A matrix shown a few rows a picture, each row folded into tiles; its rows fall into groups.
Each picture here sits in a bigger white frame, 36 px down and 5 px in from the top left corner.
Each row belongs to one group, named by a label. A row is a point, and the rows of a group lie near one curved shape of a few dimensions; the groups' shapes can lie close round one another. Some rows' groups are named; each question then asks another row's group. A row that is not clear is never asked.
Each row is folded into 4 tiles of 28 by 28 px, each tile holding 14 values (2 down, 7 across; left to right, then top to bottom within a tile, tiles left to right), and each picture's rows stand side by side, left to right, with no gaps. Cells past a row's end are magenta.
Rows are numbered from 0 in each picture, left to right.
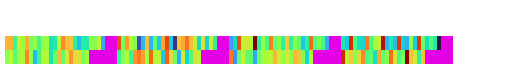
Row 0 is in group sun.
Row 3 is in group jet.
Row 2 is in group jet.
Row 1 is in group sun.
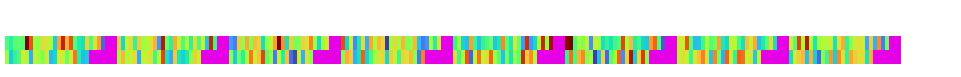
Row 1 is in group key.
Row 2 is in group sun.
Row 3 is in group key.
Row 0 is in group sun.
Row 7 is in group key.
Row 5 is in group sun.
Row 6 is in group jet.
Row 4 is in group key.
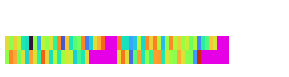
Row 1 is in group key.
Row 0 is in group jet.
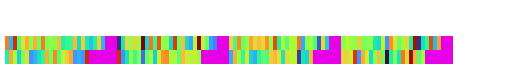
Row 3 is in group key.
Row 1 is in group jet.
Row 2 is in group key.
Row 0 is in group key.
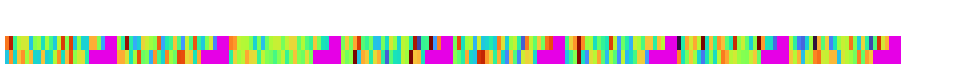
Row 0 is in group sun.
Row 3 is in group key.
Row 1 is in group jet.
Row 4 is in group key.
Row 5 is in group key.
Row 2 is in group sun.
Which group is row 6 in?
jet
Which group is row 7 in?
key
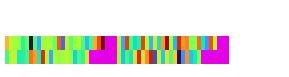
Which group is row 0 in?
jet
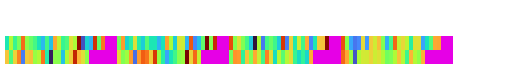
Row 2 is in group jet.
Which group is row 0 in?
key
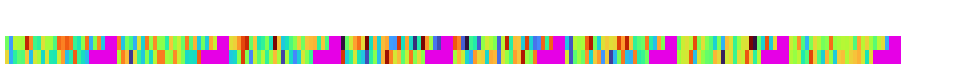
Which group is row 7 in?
jet
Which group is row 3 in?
jet
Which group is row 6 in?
key
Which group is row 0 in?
sun
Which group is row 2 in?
key
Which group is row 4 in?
key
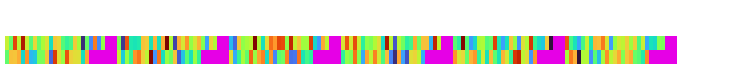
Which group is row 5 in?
key
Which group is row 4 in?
jet
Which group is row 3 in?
key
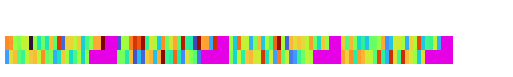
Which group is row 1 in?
jet
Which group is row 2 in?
sun
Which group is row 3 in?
jet
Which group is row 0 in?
jet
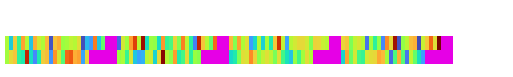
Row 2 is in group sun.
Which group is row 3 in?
jet
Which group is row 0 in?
key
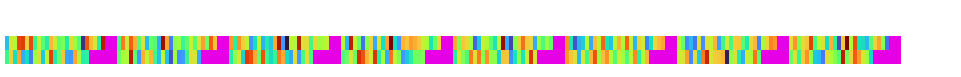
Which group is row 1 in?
key
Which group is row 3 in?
sun
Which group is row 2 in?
sun
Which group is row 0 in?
jet
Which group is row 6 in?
key
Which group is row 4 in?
sun
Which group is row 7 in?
sun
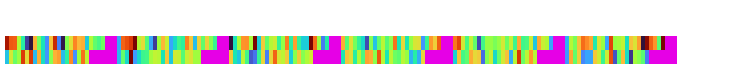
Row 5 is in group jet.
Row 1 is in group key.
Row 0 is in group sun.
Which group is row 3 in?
jet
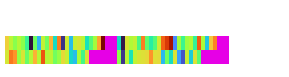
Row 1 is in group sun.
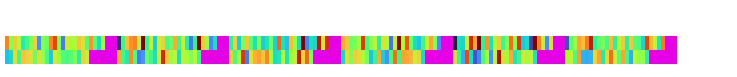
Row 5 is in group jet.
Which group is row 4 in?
jet
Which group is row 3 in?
sun
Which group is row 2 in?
key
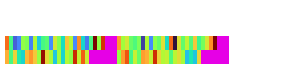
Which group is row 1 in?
jet
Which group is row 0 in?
key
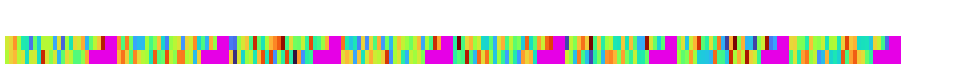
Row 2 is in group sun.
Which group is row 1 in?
jet
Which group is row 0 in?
jet
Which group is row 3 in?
key
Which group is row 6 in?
sun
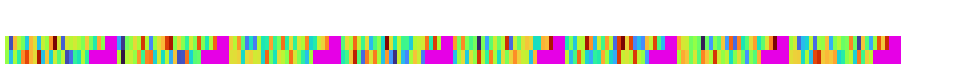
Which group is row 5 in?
sun
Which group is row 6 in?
jet
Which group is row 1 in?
sun
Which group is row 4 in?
jet
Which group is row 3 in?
key
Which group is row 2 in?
jet
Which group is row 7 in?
key
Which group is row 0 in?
sun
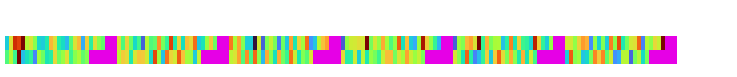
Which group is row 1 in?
jet
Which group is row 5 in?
jet
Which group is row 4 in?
jet
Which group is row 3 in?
jet
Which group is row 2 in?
jet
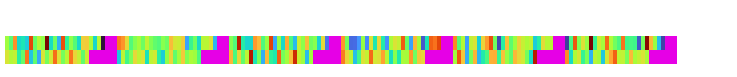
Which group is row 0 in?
jet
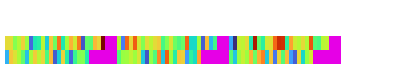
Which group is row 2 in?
sun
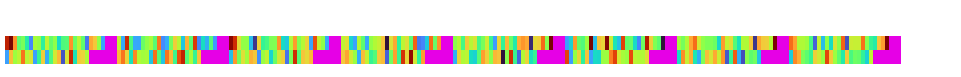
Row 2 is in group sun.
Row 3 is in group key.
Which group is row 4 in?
jet
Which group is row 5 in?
jet
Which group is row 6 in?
jet
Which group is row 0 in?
sun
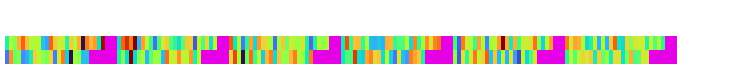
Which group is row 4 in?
sun
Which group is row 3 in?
key
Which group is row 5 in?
sun
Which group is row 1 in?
key
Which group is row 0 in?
jet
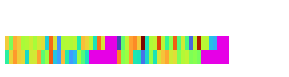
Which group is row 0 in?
key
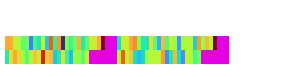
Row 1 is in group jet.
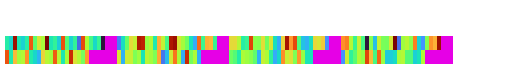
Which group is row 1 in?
sun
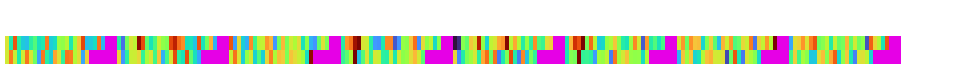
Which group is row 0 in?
jet
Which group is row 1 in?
sun
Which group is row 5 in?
key
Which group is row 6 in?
jet
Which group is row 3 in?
key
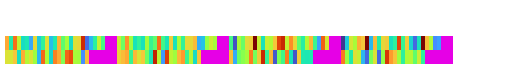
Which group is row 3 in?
jet
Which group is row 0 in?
jet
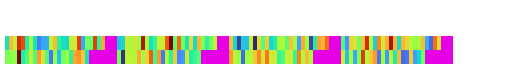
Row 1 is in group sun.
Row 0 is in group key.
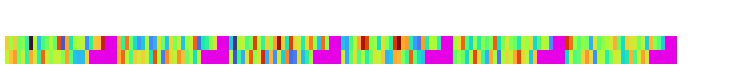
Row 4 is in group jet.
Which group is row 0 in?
jet
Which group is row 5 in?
sun
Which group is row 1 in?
jet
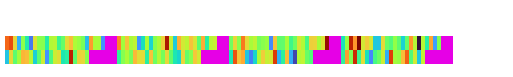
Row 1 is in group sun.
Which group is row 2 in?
jet
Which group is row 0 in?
sun
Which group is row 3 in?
key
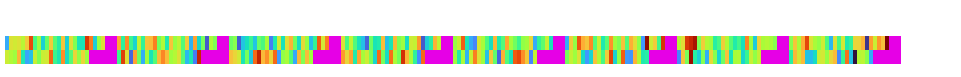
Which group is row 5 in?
jet
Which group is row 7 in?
jet
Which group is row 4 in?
jet
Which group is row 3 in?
jet
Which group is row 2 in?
key
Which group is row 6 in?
key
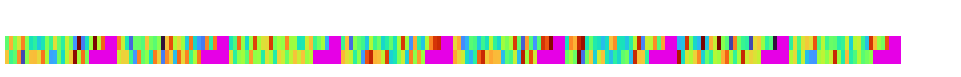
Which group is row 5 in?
key
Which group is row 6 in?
jet
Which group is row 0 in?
key
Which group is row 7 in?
jet
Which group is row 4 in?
key
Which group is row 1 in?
key
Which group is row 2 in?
jet
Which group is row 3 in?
key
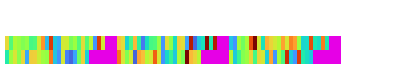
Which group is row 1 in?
key
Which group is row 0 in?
key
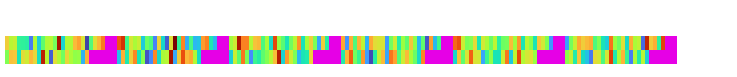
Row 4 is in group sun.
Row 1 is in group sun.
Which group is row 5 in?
jet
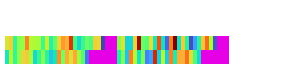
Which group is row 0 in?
sun
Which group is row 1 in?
sun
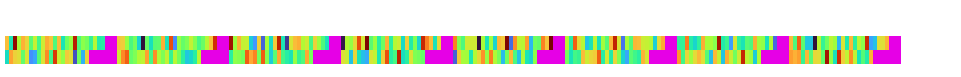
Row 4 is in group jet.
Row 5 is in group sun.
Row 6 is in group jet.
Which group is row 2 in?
sun
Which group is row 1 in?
jet
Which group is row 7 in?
jet
